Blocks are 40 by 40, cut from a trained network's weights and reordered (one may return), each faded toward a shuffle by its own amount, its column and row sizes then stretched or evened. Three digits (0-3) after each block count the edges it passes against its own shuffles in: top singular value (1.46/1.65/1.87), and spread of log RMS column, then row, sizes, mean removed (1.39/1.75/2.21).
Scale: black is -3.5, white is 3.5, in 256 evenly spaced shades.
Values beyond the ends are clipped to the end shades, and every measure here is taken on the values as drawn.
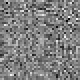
2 0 0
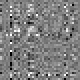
3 3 1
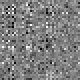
3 3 2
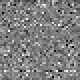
0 0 2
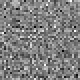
2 0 1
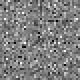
0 2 0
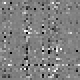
0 3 2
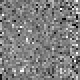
1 2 0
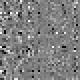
0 3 1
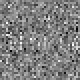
1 1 1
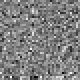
2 0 1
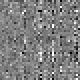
3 3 1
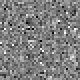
0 0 0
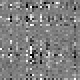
2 3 3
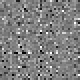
1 2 2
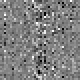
1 3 0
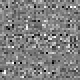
1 0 3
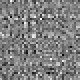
2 1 2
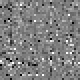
0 1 2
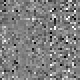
1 3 1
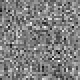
1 0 0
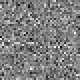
1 0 0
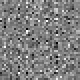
2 2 0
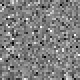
0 0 0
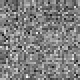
2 0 0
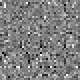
1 1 2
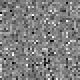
0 2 2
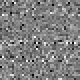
0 0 2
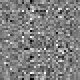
2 2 0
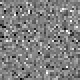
0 0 1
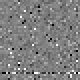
1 0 0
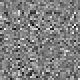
2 1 2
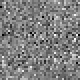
1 0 1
